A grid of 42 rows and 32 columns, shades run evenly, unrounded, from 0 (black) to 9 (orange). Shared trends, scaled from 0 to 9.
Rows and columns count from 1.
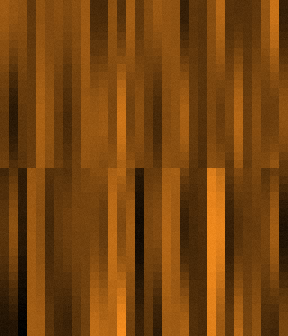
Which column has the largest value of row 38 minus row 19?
24
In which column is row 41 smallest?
3
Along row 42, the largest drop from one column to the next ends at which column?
15
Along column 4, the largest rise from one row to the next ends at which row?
22
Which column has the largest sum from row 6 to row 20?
14
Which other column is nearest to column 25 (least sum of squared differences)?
13
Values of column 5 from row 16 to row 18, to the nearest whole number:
6 6 6
